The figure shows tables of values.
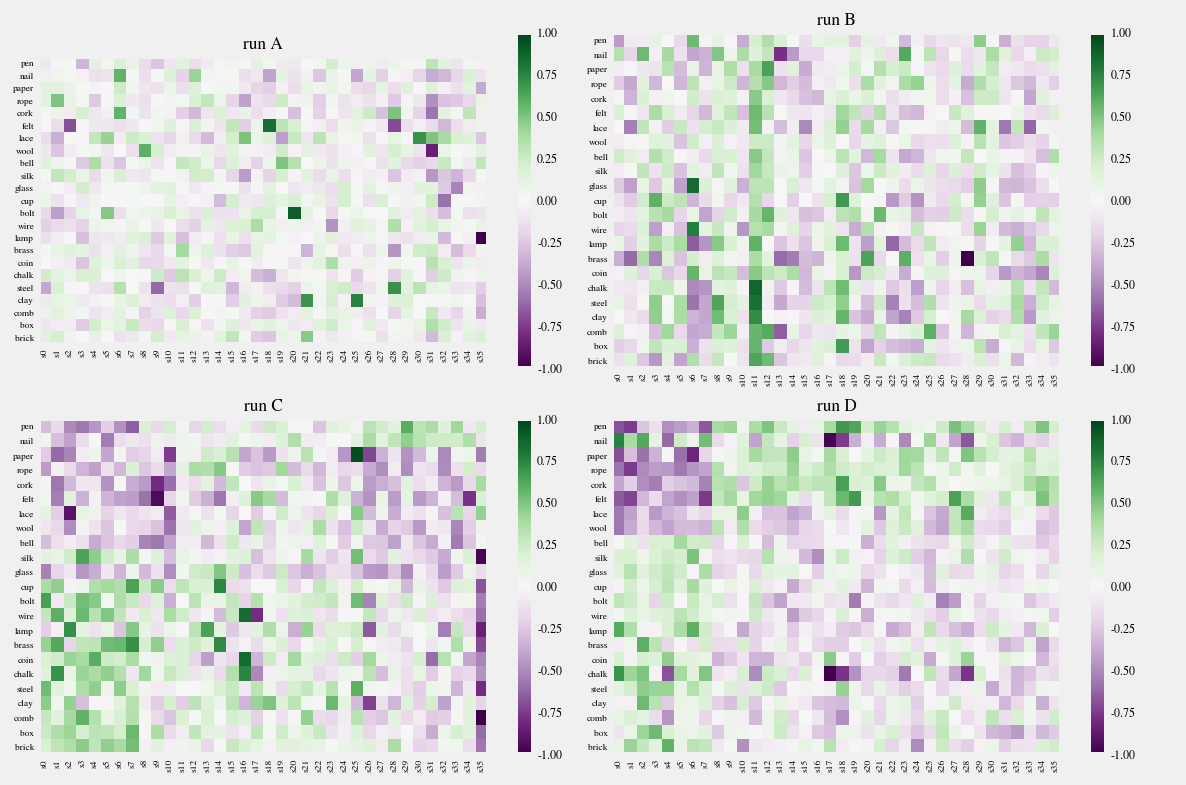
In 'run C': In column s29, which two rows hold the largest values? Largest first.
pen, nail
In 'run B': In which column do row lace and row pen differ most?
s6
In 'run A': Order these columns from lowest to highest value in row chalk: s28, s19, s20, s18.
s18, s28, s19, s20
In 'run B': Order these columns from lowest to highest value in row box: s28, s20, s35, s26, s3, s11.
s20, s35, s26, s28, s3, s11
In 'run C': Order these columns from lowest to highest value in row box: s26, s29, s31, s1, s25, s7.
s31, s26, s29, s25, s1, s7
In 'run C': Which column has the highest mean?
s25
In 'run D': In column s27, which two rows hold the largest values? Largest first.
felt, pen
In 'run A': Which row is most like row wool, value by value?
brick
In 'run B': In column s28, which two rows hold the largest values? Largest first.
clay, bell
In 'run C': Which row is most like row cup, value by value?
brass
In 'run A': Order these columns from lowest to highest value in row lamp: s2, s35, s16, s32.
s35, s32, s16, s2
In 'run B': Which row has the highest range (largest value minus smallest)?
brass
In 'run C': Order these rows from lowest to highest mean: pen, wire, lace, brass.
lace, pen, wire, brass
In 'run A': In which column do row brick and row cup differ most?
s32
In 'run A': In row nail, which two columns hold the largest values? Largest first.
s6, s12
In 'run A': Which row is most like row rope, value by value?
silk
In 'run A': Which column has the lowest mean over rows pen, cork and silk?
s31
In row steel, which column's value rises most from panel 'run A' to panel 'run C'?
s0
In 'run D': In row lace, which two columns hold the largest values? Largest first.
s28, s10
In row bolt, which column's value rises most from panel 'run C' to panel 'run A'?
s20
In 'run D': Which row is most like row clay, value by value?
brass
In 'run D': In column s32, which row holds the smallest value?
box
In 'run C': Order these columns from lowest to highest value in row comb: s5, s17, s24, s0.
s17, s24, s5, s0
